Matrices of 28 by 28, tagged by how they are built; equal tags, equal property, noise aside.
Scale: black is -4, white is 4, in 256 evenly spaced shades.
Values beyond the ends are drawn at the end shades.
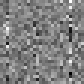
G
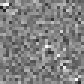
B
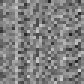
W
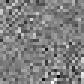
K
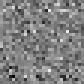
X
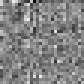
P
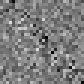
B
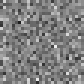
W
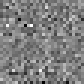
X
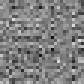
P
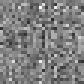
P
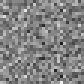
W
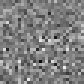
X
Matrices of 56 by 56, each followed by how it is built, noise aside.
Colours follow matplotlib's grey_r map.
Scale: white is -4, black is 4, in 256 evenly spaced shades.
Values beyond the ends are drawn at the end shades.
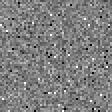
sparse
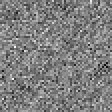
Hankel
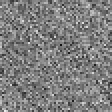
Toeplitz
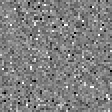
sparse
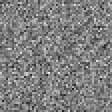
repeating columns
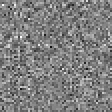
low rank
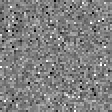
sparse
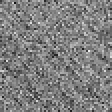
Toeplitz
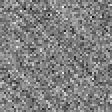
Toeplitz
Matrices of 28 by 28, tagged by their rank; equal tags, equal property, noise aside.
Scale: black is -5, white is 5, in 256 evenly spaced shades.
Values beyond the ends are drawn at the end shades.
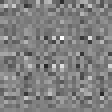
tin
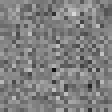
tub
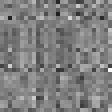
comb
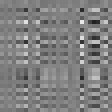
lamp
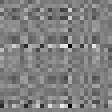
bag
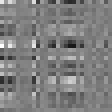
lamp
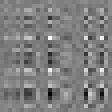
lamp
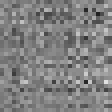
comb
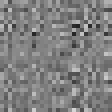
tin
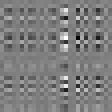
lamp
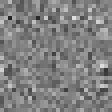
tub
